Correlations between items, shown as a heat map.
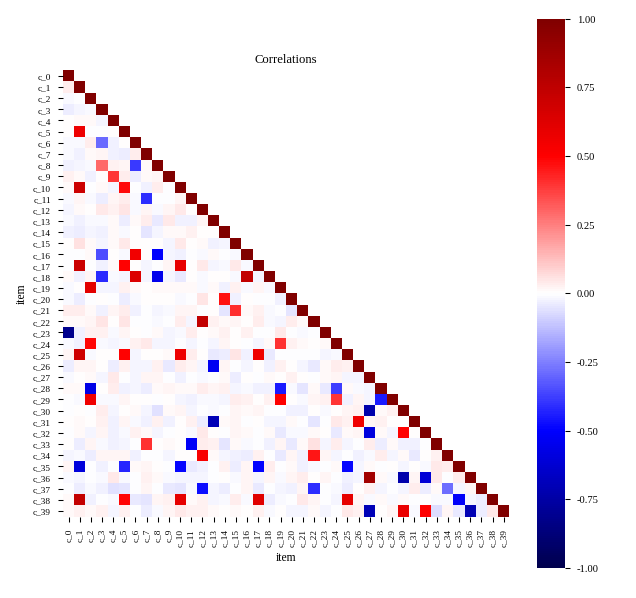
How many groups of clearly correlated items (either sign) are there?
11
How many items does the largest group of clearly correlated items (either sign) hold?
7
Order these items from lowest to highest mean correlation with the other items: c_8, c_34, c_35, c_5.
c_35, c_8, c_34, c_5
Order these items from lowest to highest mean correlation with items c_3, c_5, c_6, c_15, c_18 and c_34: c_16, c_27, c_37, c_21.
c_37, c_27, c_21, c_16
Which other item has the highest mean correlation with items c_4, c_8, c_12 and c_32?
c_22
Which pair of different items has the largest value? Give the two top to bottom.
c_27, c_36
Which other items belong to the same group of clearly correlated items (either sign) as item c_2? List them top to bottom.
c_19, c_24, c_28, c_29
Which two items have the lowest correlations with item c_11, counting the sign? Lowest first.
c_33, c_7
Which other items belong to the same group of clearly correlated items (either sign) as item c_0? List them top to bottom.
c_23
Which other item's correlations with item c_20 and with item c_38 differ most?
c_1
